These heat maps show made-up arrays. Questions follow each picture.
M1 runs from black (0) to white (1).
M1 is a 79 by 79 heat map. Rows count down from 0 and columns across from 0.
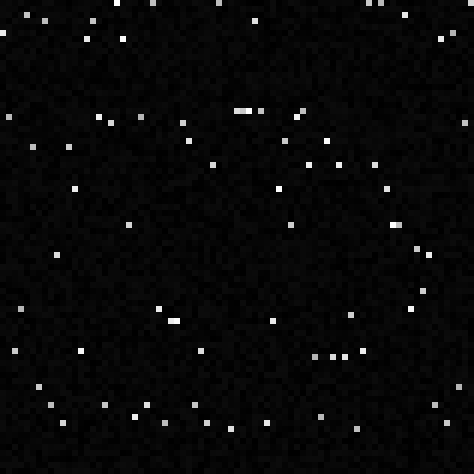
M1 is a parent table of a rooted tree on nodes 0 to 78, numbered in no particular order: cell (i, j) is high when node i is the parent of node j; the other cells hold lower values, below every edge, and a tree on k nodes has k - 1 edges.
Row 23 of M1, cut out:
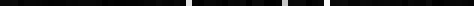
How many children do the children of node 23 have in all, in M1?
3
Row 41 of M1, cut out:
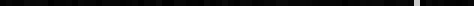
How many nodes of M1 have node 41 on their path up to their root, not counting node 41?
6
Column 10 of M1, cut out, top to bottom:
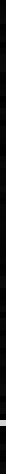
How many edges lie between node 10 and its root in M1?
3
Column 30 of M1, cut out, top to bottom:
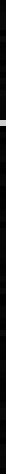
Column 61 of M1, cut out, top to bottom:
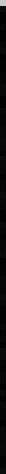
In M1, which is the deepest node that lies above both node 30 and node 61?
0
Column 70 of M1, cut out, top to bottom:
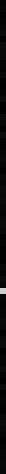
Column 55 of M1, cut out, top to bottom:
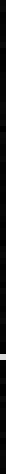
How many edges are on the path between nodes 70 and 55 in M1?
7
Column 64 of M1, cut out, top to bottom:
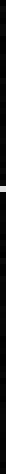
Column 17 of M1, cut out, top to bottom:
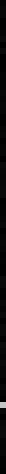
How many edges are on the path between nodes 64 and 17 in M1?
8
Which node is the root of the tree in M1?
37
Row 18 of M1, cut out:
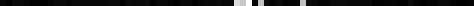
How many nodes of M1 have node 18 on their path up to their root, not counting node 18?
11
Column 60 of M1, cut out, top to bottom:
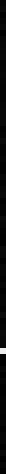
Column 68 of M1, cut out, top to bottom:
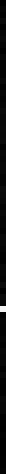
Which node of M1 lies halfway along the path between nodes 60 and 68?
71
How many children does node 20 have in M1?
3
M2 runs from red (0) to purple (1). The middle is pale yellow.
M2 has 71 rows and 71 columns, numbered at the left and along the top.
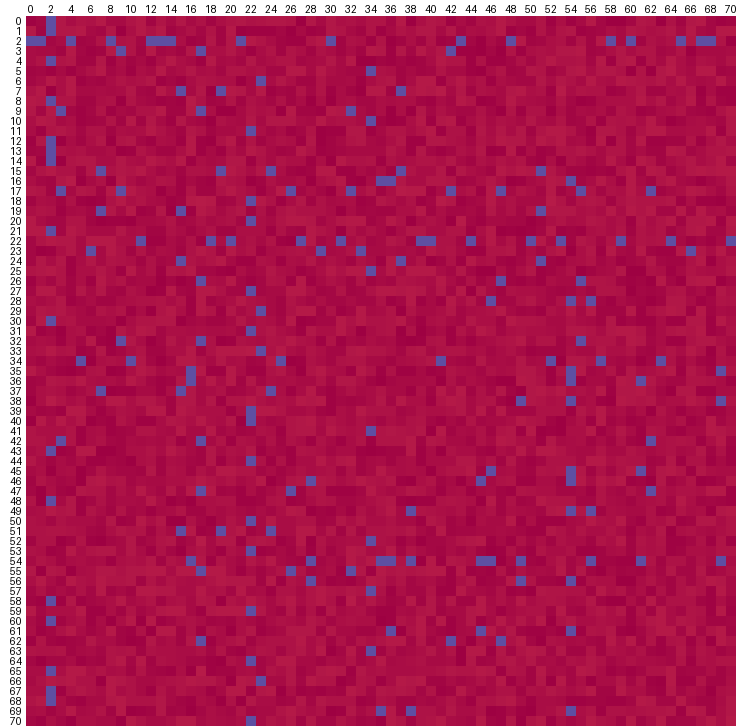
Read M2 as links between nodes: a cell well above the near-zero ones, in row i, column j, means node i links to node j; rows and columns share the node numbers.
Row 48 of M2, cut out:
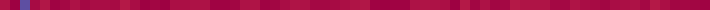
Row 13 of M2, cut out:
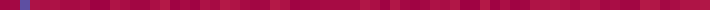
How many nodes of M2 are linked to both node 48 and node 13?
1
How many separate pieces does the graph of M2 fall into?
7
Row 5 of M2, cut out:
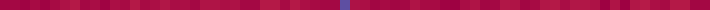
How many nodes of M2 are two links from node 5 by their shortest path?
6
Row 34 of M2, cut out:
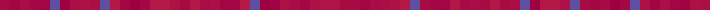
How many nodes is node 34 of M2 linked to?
7
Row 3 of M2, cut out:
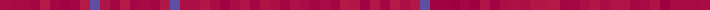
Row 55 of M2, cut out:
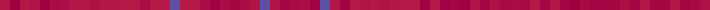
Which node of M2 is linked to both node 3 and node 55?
node 17
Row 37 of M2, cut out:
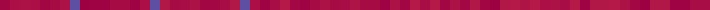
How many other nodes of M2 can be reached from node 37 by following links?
5
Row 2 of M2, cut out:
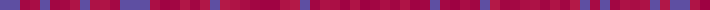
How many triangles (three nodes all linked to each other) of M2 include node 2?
0
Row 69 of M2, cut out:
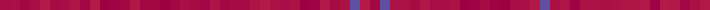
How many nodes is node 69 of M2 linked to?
3
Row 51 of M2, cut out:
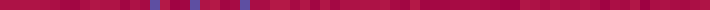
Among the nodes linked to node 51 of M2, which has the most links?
node 15
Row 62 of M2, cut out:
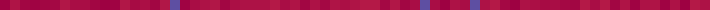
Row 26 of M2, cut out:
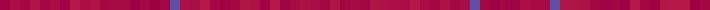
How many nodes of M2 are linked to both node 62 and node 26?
2
